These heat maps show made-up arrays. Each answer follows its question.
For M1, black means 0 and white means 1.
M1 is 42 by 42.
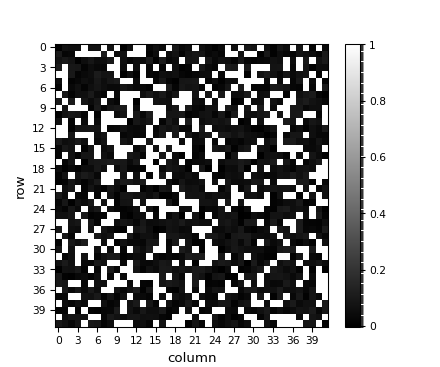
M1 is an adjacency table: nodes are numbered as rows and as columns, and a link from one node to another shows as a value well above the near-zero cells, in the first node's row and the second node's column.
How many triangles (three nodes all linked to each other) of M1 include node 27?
8
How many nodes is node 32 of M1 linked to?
10
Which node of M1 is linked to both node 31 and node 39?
node 24
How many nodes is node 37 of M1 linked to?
11
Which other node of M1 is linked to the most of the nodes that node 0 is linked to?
node 34
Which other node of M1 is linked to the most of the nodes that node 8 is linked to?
node 15
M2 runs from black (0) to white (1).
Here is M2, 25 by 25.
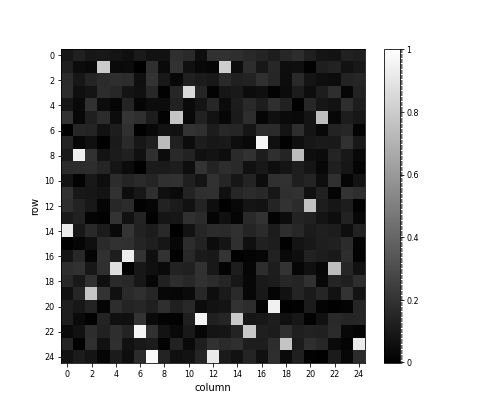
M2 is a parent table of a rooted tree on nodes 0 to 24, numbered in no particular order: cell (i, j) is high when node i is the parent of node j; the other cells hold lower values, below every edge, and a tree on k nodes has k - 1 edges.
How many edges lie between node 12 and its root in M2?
2
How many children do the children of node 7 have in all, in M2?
3
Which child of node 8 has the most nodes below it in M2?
1
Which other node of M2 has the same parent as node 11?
14
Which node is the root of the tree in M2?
23
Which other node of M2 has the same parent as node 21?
9
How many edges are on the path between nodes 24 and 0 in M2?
6
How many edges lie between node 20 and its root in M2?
3
